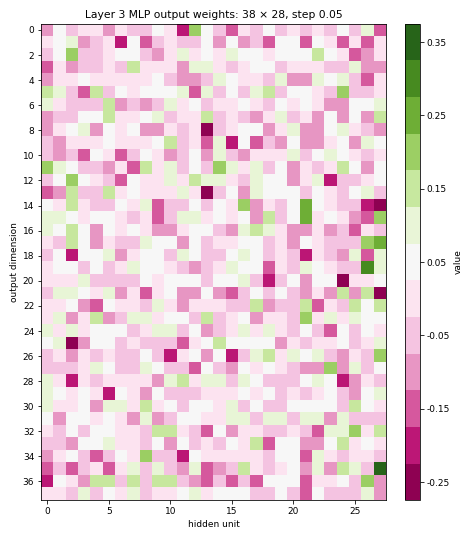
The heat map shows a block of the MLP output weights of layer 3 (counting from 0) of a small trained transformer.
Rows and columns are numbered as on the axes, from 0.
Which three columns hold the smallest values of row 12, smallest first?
23, 6, 20
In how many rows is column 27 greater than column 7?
18
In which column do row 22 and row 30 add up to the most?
25
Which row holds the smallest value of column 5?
29
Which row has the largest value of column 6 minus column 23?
24
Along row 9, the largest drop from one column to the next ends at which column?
15
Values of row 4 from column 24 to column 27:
0.1 -0.05 -0.15 0
